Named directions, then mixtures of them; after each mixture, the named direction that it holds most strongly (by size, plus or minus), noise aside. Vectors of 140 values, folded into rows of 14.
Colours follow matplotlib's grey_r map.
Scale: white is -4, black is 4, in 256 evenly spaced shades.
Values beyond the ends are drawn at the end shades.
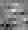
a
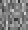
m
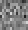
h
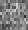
h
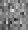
m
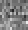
h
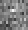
a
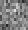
h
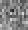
h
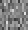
m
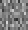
m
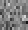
h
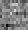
a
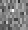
m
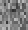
m
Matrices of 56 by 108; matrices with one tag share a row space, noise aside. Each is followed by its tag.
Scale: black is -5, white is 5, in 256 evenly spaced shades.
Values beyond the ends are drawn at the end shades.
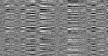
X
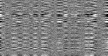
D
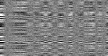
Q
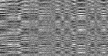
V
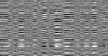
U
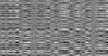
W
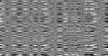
D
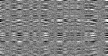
D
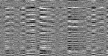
X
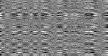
D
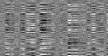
X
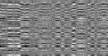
V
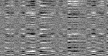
X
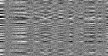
Q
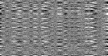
D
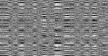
U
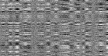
W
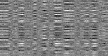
U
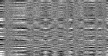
Q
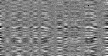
D
